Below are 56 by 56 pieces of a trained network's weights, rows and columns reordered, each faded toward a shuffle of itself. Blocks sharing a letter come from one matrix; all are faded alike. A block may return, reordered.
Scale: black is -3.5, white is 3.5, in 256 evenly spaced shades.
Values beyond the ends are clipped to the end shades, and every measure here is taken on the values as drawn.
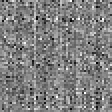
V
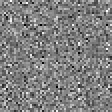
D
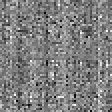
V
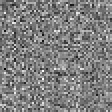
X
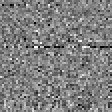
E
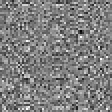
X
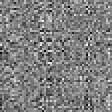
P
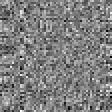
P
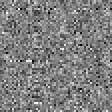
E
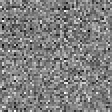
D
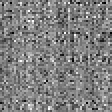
V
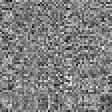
X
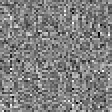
X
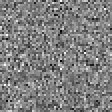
D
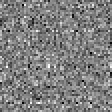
E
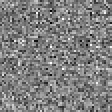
D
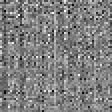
V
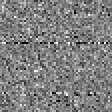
E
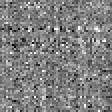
V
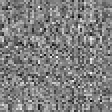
X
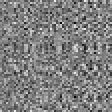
P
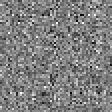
E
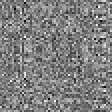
X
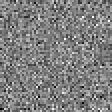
D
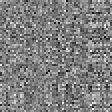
P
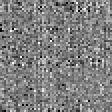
V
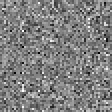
D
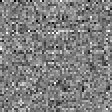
E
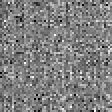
V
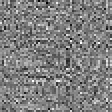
X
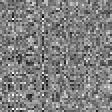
P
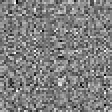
X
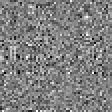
E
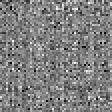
V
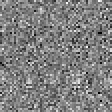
D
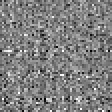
V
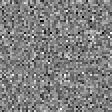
E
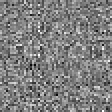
X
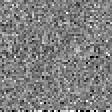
E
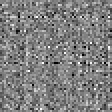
V
